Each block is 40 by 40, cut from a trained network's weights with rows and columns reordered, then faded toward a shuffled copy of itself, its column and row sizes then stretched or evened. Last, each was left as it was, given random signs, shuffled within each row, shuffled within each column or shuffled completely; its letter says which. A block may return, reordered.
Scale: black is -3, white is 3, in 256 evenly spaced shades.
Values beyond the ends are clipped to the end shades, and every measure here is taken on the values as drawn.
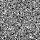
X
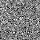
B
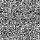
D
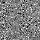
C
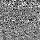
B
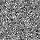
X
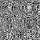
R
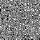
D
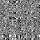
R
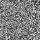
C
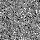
X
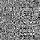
R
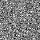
B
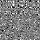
R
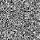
R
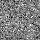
B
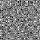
R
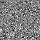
B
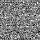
B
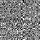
R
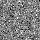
X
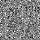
D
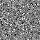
B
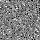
X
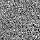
C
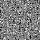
C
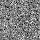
X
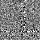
D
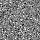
X
